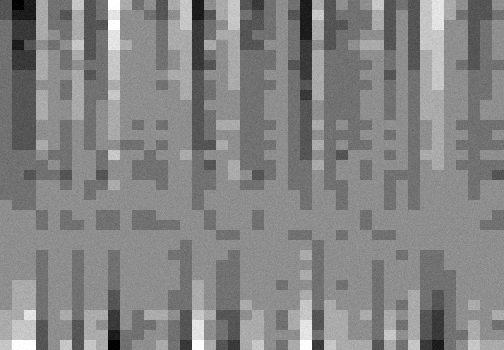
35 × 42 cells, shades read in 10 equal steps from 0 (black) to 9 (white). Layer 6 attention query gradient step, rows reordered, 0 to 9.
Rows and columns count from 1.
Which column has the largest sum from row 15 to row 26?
37
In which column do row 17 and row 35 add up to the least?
10
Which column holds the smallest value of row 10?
26
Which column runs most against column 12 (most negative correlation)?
29
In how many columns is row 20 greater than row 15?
19
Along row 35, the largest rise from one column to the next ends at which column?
17
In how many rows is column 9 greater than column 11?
4
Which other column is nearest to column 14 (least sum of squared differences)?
41
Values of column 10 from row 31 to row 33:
3 2 2
